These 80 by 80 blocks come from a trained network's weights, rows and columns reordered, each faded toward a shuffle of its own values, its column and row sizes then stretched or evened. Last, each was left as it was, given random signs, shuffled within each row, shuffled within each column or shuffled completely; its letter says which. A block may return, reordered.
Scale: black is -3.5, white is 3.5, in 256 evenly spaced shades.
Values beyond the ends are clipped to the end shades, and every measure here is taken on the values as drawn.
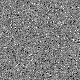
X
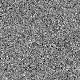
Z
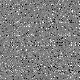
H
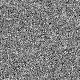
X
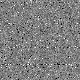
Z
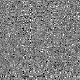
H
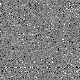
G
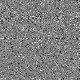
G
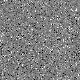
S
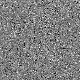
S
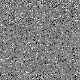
G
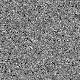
Z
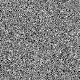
Z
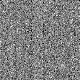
S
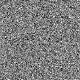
G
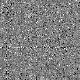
G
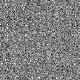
H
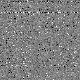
G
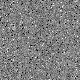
S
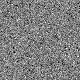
X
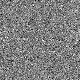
Z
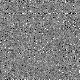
G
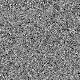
Z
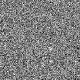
H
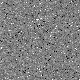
X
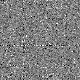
G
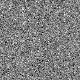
S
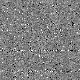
G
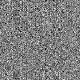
H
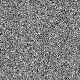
X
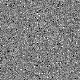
S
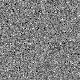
Z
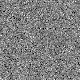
Z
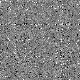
G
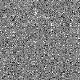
H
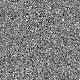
G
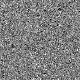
G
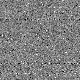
Z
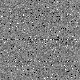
H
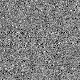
Z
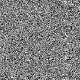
H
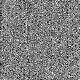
S
